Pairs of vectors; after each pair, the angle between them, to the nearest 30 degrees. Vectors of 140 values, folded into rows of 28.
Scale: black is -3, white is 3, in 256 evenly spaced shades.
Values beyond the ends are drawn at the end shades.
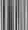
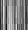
150 degrees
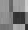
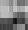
60 degrees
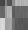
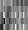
120 degrees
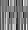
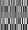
90 degrees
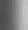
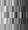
150 degrees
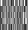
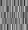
150 degrees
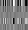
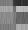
90 degrees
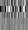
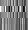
150 degrees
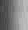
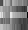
120 degrees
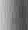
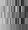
30 degrees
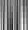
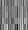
60 degrees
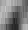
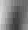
30 degrees
